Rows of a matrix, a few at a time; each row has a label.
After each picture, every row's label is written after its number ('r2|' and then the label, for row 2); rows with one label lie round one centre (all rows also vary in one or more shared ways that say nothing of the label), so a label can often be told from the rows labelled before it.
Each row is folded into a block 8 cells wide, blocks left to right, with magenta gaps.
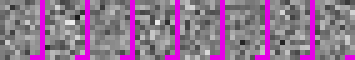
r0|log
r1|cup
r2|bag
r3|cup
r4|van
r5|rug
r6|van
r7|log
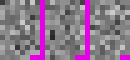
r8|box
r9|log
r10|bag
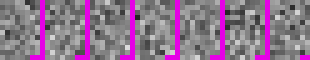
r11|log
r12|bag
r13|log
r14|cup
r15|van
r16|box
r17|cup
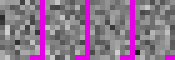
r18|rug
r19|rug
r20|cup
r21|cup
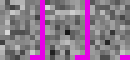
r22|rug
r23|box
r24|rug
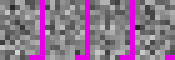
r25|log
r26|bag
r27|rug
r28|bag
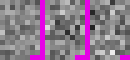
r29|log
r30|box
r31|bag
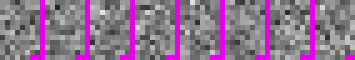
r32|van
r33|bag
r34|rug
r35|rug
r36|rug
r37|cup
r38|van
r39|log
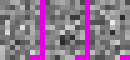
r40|rug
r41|box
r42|box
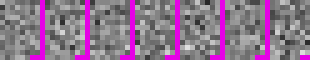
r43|log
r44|log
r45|van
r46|rug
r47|log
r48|log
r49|rug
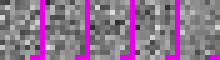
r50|bag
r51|bag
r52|bag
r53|bag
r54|rug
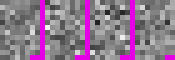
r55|van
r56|rug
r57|van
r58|log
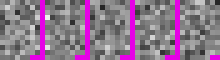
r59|van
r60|bag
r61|log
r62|bag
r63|box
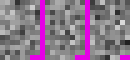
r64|rug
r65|box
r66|bag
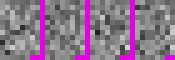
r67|log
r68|log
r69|log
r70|log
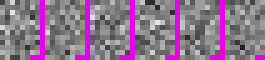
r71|rug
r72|cup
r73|van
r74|cup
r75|van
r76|cup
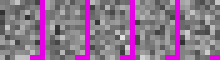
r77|box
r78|cup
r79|log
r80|rug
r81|rug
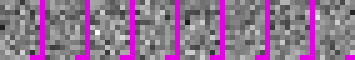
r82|bag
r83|van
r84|rug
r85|box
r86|bag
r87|van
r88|box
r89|cup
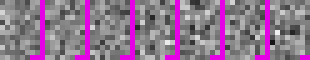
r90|rug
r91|rug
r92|van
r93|cup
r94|cup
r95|box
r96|rug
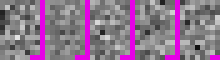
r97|bag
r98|bag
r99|cup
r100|log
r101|van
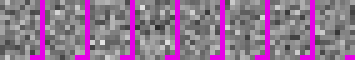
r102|cup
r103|rug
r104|box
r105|log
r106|van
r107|van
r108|box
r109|rug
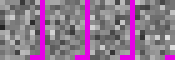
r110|rug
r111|rug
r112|box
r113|log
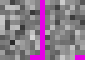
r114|van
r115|box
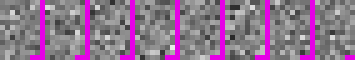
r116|rug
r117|box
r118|bag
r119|log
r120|box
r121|log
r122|bag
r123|bag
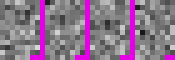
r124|van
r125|van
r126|van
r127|log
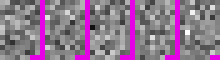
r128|cup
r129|bag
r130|bag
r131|bag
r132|rug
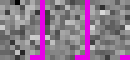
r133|cup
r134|log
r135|rug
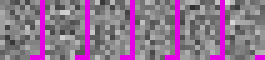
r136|cup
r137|bag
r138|cup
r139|rug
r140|rug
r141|cup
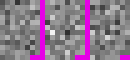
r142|bag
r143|rug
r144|bag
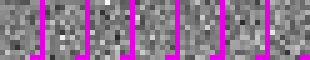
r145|cup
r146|bag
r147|box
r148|bag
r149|box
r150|log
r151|rug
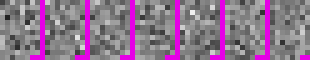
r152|bag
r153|log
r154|cup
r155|bag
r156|rug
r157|cup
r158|van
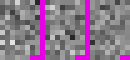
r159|box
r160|box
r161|log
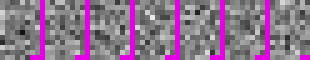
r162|rug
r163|rug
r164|log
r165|van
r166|box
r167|van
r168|box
